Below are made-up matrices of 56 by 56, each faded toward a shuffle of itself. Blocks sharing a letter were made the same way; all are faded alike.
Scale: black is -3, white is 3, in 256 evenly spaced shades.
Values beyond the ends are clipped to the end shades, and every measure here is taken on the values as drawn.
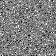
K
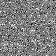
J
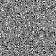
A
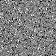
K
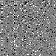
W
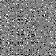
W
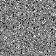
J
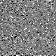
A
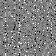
W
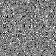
A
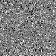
A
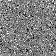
K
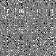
W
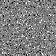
J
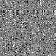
A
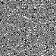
A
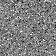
K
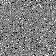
K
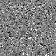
J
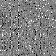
W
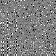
W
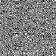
A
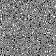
J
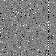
W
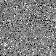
K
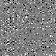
W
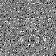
A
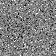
K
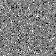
J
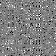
W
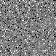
J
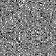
A
